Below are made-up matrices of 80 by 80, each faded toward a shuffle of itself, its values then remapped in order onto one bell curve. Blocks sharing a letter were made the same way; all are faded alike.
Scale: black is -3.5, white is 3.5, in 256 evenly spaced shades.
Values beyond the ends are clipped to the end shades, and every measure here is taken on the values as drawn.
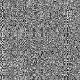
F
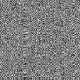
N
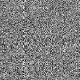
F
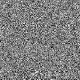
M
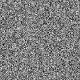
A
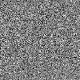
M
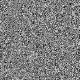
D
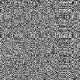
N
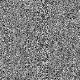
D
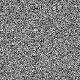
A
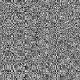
N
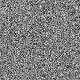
A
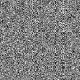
F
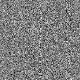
D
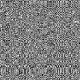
N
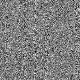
D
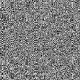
F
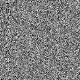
D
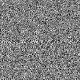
M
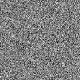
A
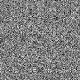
A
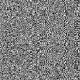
F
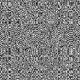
N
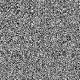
A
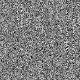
D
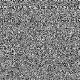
M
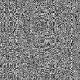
F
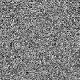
A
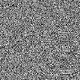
M
